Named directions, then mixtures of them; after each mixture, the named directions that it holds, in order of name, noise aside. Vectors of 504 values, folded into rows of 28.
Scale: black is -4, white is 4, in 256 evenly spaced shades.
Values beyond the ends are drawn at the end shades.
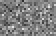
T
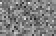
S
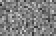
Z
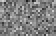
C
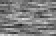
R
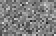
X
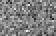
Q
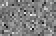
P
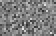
T, X, Z.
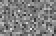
P, Q, S.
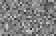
P, X.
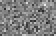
X, Z.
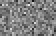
P, Q, Z.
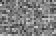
R, Z.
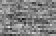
R, Z.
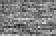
R, X.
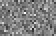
P, X, Z.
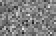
T, Z.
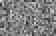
C, Z.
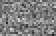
Q, R, Z.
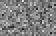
T.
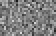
P, Q, Z.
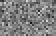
C.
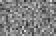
Z.
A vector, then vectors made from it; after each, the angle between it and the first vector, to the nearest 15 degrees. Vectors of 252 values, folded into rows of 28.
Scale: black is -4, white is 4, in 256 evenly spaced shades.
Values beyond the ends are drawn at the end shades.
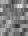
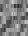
135 degrees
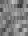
150 degrees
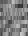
150 degrees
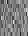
90 degrees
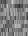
135 degrees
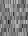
120 degrees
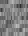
150 degrees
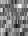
30 degrees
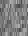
135 degrees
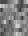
135 degrees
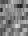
165 degrees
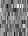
60 degrees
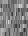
45 degrees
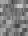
15 degrees
